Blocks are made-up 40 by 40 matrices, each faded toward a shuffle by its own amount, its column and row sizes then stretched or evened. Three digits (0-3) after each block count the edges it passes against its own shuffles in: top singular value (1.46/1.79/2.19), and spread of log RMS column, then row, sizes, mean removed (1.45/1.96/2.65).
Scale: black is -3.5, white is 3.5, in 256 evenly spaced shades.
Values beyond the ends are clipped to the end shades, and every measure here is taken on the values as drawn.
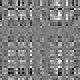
3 3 3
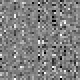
1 3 0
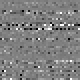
1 0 3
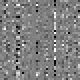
2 3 1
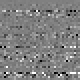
2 0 3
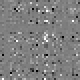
0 2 2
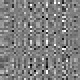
3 3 1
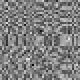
3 1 0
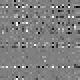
2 2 3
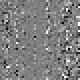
0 3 0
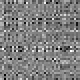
3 1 3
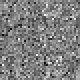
0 0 1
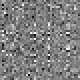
2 2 1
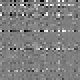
3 1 3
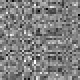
3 1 0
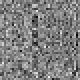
2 1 0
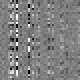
3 3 0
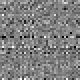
2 1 2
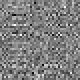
2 0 2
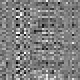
3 3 1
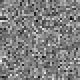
1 0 0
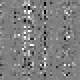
2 3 1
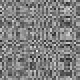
3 2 1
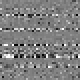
3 0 3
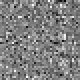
1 1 1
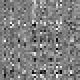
2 3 1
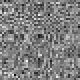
2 1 1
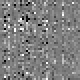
0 3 1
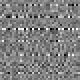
3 0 3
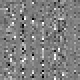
0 3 0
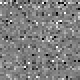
0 0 2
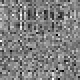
2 1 1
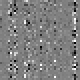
2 3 1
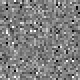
0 1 0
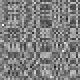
3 1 0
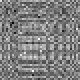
3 0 0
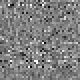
1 0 2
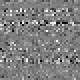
2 0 3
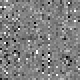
0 2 0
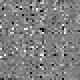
0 2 2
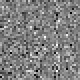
0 1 1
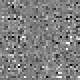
1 2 2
